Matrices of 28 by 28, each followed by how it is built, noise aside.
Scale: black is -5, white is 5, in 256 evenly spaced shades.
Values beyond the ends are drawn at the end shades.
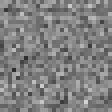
repeating columns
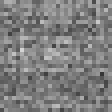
blocks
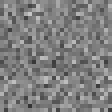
repeating columns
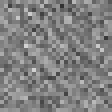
Toeplitz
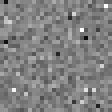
sparse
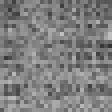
blocks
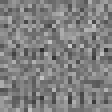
blocks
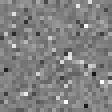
sparse
